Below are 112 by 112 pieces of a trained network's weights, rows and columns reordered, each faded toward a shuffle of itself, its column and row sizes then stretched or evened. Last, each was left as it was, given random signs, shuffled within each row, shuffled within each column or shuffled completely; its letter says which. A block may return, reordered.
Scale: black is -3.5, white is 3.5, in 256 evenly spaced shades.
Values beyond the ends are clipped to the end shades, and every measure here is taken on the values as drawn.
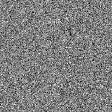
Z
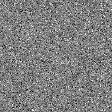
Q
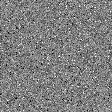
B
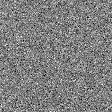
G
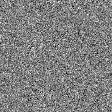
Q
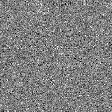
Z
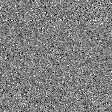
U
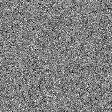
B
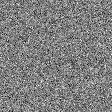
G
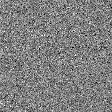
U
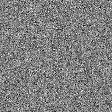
U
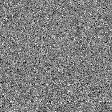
U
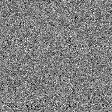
Q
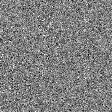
B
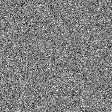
Q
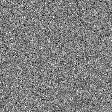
B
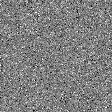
B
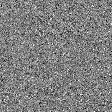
U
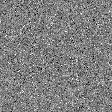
B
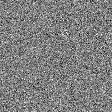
U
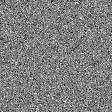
G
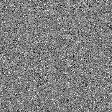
B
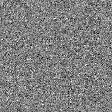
Z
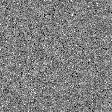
B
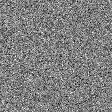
G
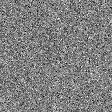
G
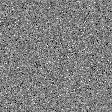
G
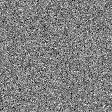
G
